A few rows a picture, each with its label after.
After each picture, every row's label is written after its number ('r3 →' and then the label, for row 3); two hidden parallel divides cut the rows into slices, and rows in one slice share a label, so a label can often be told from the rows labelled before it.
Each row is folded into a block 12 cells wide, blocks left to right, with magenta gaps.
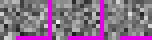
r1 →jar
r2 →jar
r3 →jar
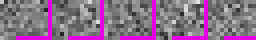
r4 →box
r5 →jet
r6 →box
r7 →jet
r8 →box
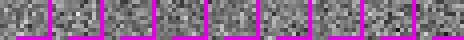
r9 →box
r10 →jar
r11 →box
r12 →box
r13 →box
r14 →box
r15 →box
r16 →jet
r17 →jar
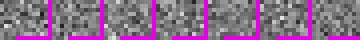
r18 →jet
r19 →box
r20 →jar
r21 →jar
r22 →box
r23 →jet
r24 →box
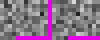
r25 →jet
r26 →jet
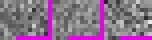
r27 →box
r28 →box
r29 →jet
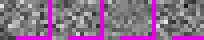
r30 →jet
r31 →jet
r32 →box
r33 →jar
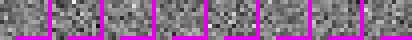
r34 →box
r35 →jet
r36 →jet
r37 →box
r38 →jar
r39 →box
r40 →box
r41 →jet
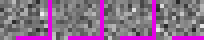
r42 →jar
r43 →box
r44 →box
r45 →jar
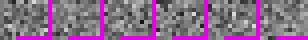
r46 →jet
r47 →box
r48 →jet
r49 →jet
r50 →jar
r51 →box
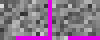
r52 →jet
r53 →box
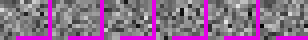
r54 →jet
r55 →box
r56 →jar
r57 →jet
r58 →jet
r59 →jet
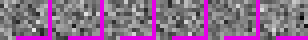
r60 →jar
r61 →jet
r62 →jet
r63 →jet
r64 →box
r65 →jet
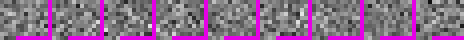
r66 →jet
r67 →jet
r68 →jar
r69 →jar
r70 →box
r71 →jar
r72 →box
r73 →box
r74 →jet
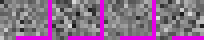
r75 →box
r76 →jet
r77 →box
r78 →jet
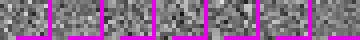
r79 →jar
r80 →box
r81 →jar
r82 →jet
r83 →jar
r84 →jet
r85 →box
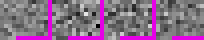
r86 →box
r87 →jet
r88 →jar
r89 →box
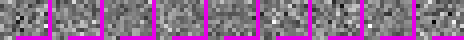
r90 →jar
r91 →jet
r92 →box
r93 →box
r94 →box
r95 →jet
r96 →jar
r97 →box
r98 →jar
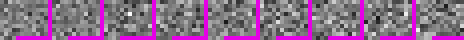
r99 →box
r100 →box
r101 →jar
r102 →jet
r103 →jar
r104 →jet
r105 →jet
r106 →jar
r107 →jar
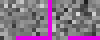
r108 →box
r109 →jar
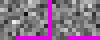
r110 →jet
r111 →jet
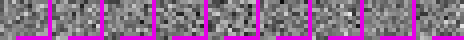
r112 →jar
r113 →jar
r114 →jet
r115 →jet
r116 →jet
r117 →jar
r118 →jet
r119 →box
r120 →jar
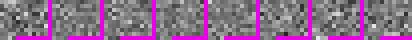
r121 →jar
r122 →box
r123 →box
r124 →box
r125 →box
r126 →box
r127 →jar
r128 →jet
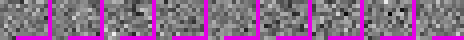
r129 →box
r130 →box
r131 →jar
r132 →box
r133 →box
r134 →jar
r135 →jar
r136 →jet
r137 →box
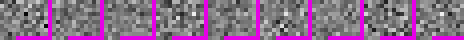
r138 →jet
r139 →box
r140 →box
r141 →jet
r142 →box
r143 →jar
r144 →box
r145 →jar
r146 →jar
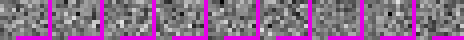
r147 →jet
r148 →jet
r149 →jet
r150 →jet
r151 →jet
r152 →jar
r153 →box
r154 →jet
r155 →jar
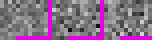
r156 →box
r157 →jet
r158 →jar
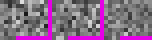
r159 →jet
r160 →jar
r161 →box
